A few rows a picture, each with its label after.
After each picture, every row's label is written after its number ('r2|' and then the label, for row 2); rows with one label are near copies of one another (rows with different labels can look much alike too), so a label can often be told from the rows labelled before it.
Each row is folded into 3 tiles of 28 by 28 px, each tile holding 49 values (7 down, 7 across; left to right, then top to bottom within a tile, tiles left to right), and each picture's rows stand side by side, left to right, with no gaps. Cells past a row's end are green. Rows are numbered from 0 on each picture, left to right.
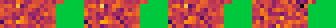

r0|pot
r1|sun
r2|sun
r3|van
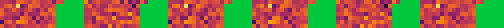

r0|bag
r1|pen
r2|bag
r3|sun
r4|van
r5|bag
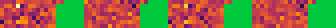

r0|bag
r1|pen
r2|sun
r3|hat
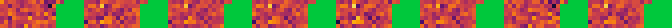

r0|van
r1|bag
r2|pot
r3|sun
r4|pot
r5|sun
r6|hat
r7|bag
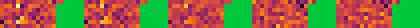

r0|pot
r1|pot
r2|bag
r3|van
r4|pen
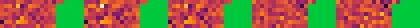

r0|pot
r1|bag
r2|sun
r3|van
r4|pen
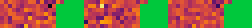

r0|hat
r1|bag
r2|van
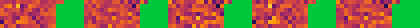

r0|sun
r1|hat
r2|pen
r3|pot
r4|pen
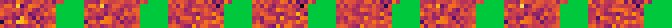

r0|pot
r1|bag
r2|hat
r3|hat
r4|hat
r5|sun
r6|bag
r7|pen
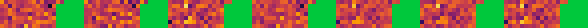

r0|van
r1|pen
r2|pot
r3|hat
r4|pot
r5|bag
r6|pot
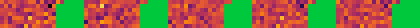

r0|hat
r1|bag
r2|sun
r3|van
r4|pen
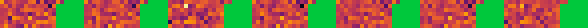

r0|pen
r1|van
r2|bag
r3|van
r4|pen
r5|hat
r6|sun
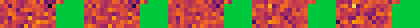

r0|van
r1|hat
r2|van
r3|sun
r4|bag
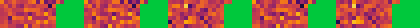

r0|pen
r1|pen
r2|sun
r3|pen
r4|pot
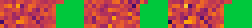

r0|sun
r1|hat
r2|sun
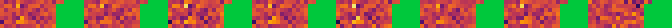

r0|pot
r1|bag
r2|bag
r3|pot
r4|pot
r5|sun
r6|bag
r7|pen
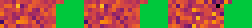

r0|sun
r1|sun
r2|hat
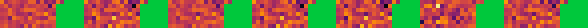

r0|pen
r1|van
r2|pen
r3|van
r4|van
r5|bag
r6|pen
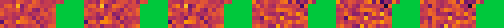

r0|sun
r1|pot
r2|sun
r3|pen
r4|pen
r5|van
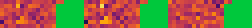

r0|pot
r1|pot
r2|pen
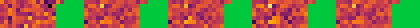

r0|van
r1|bag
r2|pot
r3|bag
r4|bag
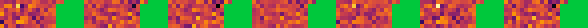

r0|sun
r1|hat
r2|hat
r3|pen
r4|bag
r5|bag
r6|van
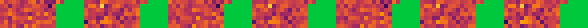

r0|van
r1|bag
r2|hat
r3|bag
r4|hat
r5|bag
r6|sun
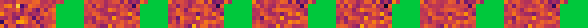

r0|sun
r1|hat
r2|van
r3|pen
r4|hat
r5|pen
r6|van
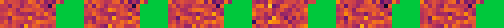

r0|van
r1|hat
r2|pen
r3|pot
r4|van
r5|pen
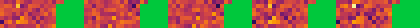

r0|pot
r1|van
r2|hat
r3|pot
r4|bag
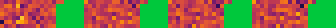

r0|pot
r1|pen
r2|van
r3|pen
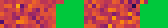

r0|sun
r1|hat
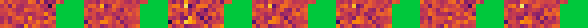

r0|hat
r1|sun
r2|pot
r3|sun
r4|sun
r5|van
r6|bag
